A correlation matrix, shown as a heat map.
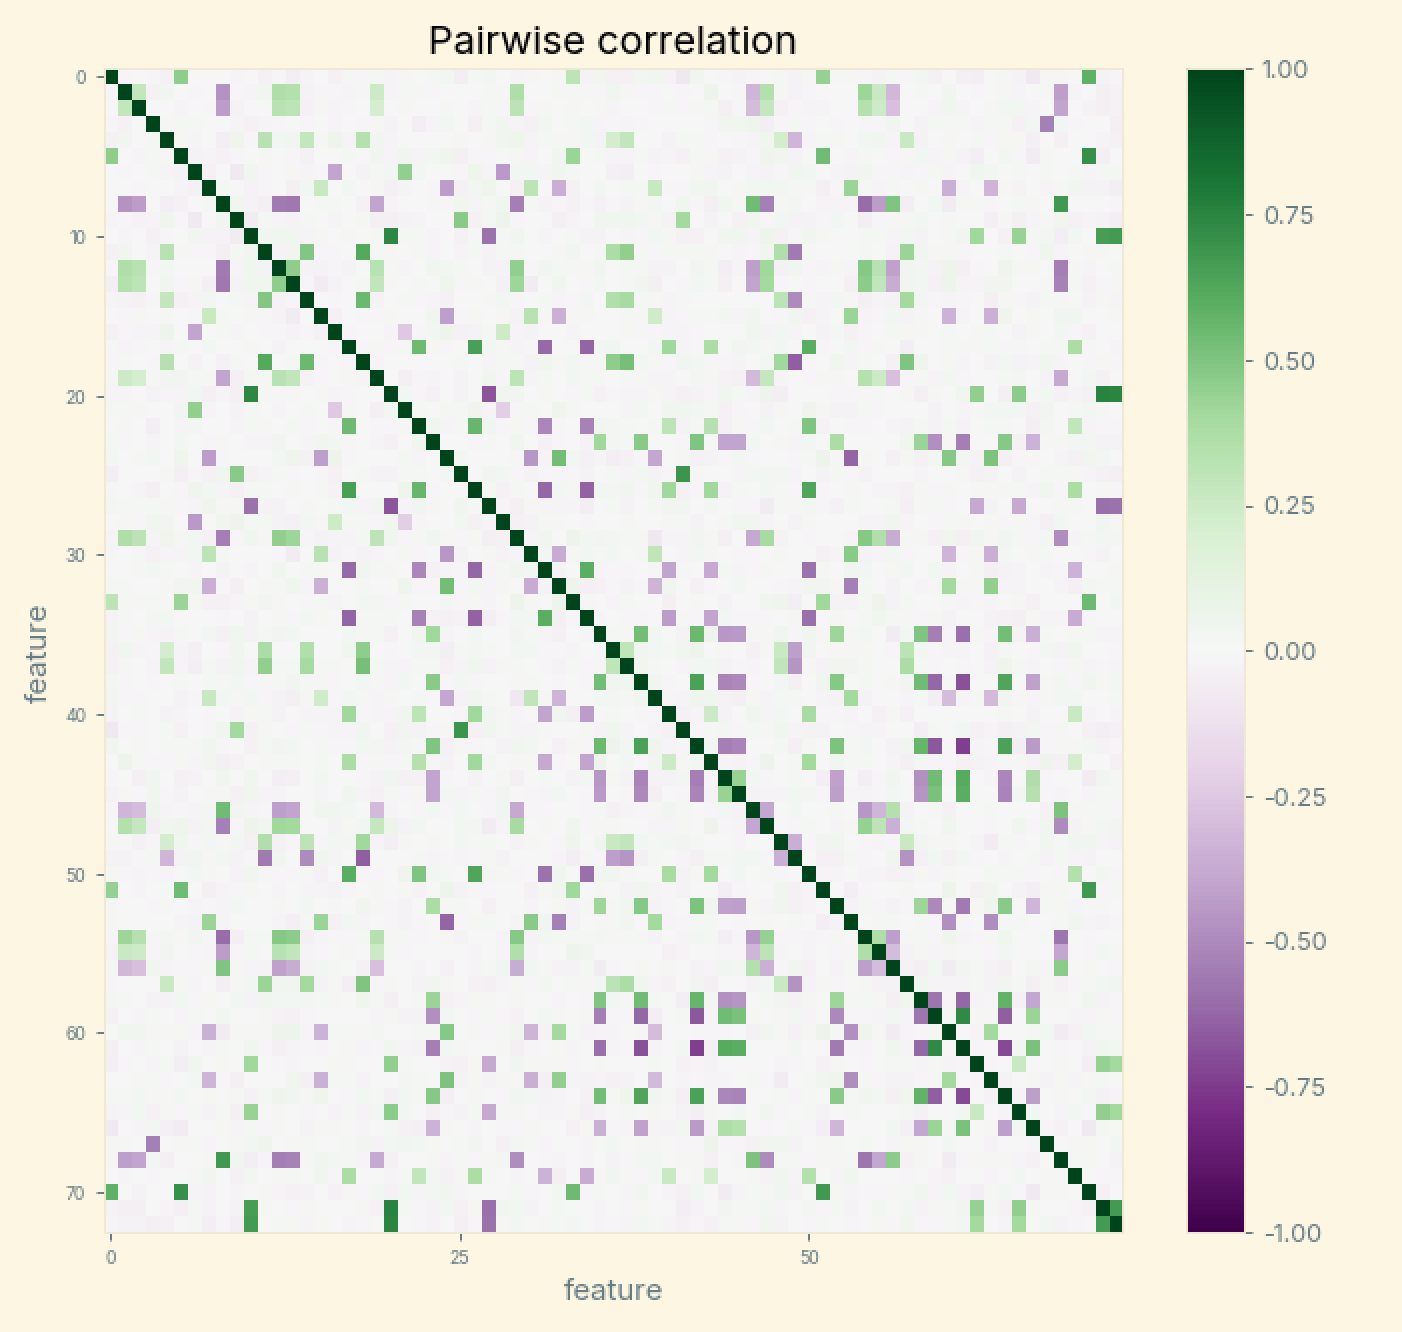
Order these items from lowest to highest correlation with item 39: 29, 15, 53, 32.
32, 29, 15, 53
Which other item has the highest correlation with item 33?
70
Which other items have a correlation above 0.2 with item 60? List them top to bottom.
24, 32, 63
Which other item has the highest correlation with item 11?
18
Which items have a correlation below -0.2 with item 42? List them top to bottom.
44, 45, 59, 61, 66
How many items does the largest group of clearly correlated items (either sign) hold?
13
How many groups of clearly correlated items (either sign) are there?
10
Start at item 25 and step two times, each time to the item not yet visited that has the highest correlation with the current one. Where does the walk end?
9
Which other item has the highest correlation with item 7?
53
